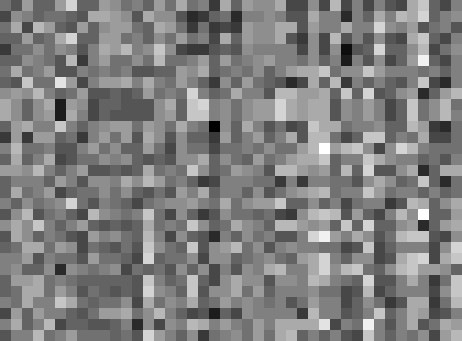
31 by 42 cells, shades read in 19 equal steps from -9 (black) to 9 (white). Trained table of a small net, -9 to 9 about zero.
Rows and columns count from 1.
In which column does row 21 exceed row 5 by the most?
32
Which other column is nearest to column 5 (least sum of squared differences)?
24
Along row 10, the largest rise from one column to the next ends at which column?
7
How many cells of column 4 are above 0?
13
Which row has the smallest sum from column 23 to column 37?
8
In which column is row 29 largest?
35
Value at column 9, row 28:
-2
